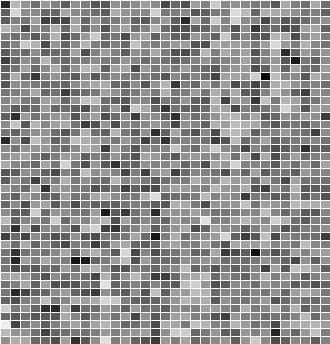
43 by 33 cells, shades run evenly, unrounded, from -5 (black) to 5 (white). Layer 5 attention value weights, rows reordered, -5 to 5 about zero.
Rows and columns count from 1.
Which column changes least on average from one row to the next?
33
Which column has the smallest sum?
16
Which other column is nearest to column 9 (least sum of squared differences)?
10
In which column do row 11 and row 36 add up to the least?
18
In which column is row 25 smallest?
25
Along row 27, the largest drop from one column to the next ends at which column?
11
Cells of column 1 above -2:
39
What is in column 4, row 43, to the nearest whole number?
-1
